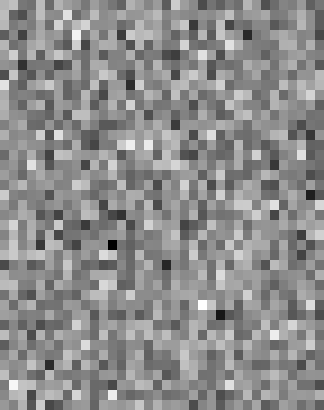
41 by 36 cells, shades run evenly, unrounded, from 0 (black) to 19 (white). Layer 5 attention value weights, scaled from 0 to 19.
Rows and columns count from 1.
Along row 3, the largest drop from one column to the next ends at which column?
22
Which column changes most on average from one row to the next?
7
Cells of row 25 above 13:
6
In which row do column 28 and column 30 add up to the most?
21
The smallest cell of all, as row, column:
25, 13
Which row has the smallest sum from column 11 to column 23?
27
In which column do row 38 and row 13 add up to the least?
20
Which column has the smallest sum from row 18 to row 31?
15
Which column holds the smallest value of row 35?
1
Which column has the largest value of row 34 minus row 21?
12
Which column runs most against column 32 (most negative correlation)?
10
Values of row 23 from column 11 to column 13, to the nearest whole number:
9 8 9
